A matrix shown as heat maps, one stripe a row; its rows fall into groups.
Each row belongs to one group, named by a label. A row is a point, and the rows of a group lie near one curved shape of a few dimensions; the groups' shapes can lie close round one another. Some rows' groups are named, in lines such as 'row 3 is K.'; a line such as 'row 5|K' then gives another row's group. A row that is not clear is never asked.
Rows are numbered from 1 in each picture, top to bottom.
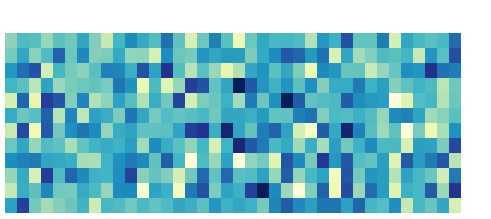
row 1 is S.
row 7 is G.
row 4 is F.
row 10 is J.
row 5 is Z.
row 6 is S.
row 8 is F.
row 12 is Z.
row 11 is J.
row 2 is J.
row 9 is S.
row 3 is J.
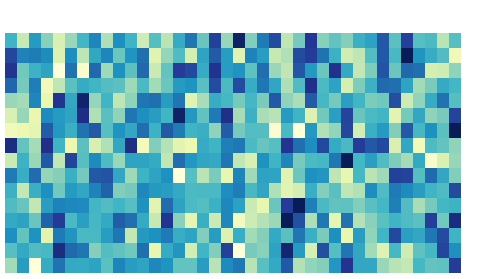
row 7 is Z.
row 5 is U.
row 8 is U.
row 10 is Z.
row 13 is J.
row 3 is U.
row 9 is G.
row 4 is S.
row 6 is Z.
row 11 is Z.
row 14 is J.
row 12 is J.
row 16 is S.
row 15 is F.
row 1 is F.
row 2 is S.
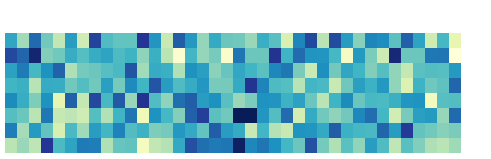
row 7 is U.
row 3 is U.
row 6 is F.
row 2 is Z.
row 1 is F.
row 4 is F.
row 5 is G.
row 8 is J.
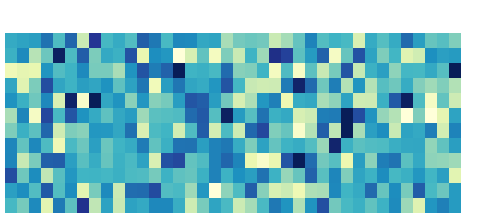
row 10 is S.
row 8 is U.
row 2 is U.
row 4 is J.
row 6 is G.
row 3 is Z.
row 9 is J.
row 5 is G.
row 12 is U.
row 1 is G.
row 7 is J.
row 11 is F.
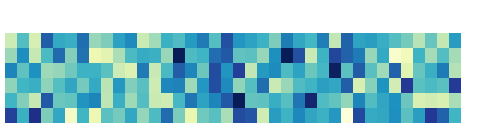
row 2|Z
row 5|J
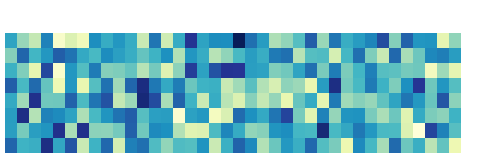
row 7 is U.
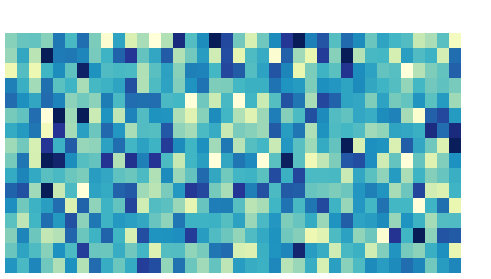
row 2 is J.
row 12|U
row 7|J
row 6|U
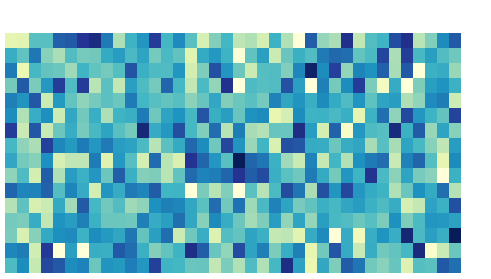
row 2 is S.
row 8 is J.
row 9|F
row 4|F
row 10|J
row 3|U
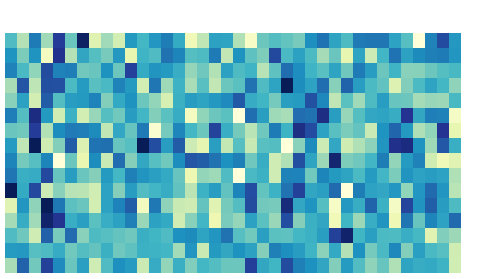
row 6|S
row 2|J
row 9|U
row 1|U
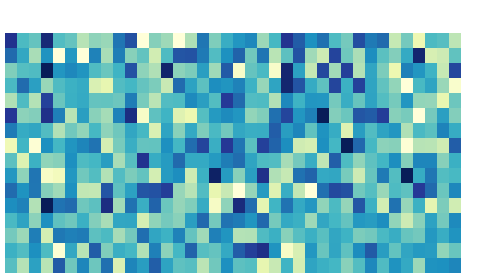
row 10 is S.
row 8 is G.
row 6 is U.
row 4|Z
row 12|S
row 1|U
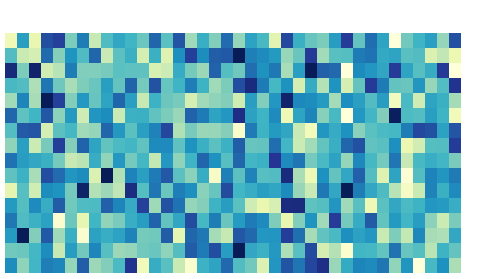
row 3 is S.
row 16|U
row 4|F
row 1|Z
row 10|F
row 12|J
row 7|J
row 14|U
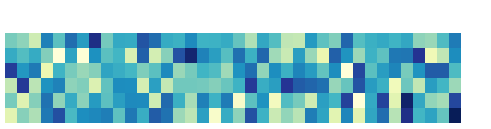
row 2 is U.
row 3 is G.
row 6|Z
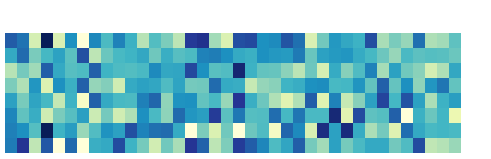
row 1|U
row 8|U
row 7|S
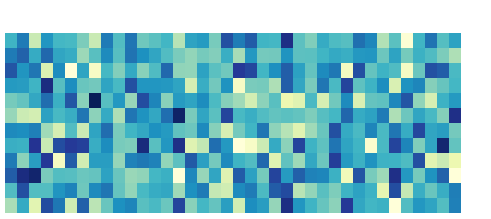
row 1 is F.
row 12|Z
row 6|Z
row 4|S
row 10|Z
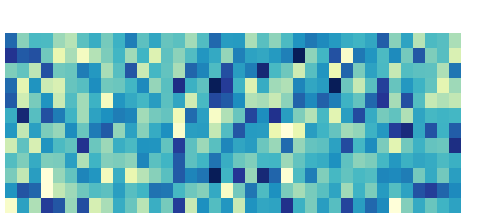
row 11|J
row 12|Z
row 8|Z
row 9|U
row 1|U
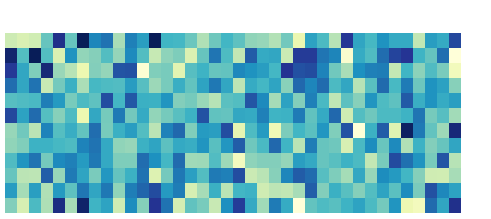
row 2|S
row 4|S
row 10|J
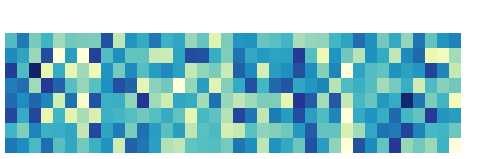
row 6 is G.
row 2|U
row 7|G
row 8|S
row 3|G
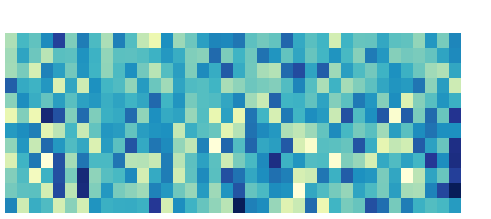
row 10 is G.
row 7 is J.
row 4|G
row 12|F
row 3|J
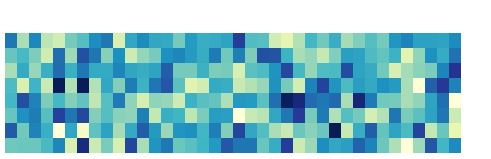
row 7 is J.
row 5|Z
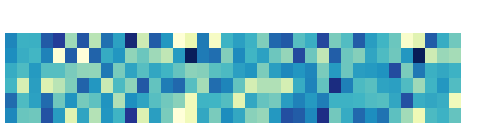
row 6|U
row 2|U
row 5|S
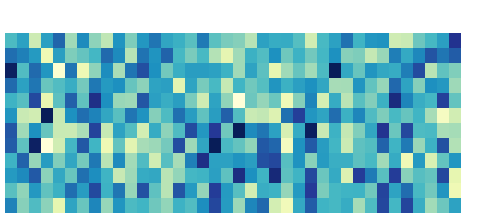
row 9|G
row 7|F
